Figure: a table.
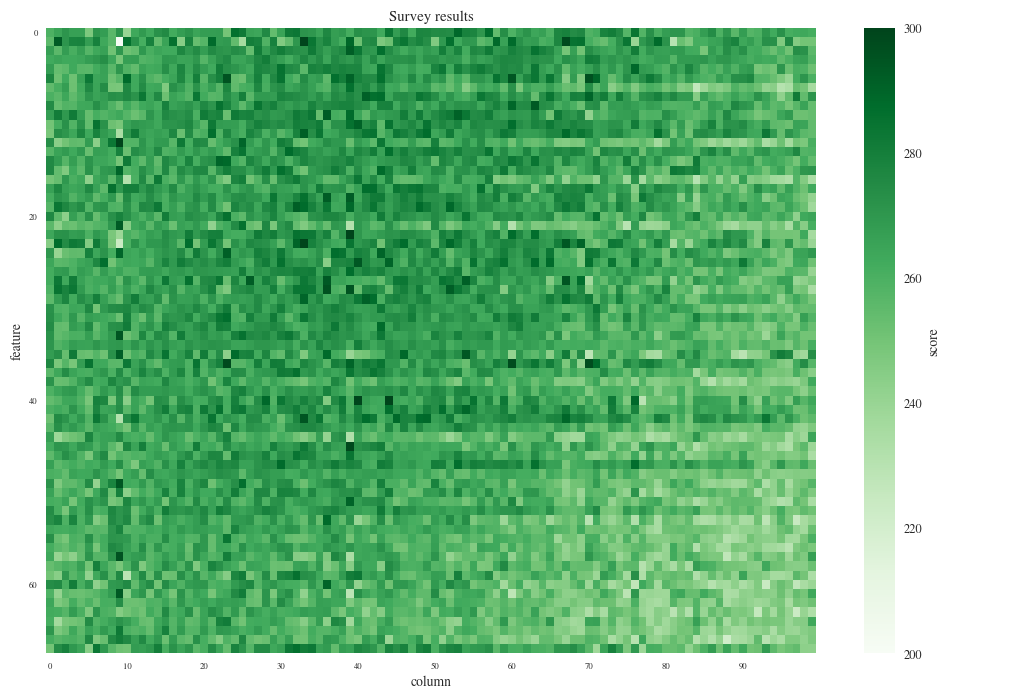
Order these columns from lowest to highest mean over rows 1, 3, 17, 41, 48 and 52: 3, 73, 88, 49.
88, 73, 3, 49
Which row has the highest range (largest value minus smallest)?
1
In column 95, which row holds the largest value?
35
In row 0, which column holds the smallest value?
10
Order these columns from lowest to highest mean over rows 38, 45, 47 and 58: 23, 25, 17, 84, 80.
80, 84, 25, 17, 23
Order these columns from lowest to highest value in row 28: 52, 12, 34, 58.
12, 58, 34, 52
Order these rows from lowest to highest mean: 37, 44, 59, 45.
44, 59, 45, 37
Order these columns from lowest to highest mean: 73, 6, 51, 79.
79, 73, 6, 51
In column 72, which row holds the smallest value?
63
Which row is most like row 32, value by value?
52
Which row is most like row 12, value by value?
49
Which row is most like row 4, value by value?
47
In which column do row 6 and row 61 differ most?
39
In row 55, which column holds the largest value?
23
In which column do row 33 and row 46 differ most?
9
